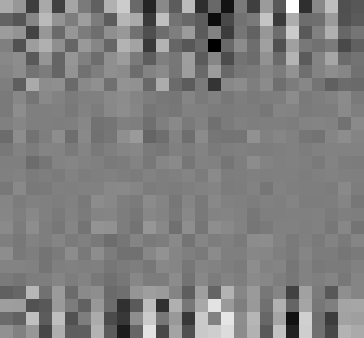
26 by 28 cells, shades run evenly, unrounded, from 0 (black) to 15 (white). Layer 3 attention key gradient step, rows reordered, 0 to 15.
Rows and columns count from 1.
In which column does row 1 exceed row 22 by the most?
23
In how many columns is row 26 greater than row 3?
14
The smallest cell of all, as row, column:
4, 17
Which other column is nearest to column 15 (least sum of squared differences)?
9
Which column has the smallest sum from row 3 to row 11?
12
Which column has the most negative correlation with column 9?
5
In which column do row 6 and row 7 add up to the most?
13
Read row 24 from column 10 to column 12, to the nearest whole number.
3 5 11
